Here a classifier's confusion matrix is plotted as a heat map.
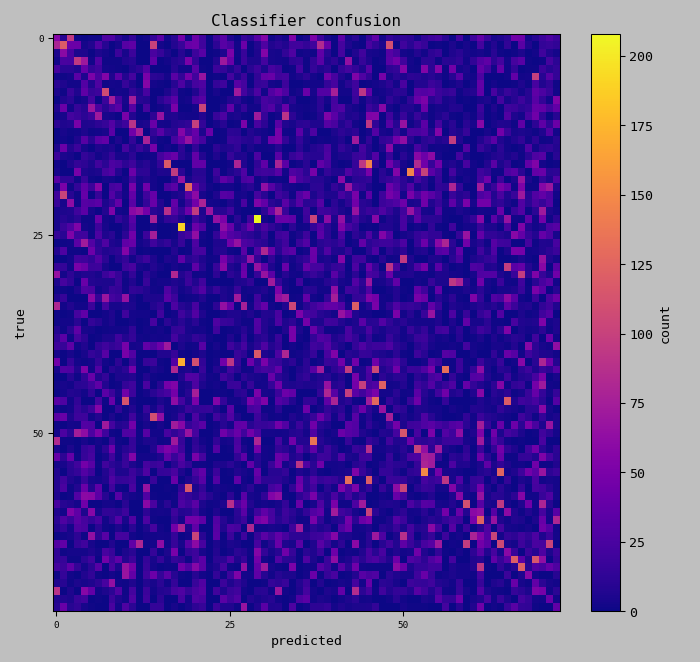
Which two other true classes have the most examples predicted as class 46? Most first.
42, 63
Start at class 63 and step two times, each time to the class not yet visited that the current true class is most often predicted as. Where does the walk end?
1
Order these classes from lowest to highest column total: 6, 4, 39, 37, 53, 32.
6, 39, 37, 4, 32, 53
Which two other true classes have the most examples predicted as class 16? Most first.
22, 39
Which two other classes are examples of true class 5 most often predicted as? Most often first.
69, 21
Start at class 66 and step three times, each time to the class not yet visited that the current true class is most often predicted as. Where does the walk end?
11
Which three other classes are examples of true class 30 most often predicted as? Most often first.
67, 17, 0
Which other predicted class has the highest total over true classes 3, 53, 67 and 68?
61
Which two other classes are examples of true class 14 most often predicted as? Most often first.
48, 1
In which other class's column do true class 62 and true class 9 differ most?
21
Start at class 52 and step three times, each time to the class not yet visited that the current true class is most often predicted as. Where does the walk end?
56
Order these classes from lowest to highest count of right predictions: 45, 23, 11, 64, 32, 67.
45, 32, 23, 11, 64, 67
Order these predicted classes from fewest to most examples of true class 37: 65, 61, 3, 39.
39, 61, 3, 65
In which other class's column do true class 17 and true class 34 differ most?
51
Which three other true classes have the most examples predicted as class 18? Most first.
24, 41, 62
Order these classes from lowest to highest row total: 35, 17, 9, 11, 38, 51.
38, 35, 51, 9, 11, 17
